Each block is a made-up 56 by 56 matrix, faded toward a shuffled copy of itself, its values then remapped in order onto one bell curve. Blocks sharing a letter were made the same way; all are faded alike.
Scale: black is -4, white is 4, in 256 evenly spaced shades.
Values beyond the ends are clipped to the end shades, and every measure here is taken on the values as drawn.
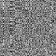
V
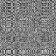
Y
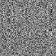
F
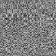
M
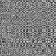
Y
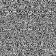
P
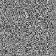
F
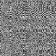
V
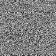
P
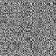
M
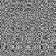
M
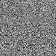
P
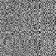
V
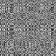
Y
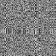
V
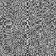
V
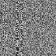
F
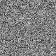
P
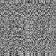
M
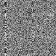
F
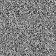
P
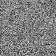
P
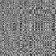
Y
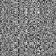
V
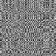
Y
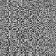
V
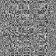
V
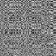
Y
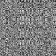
V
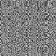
V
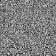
P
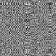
Y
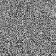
F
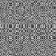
Y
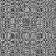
Y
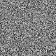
P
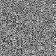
F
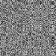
V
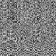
M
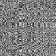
M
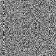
F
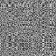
V
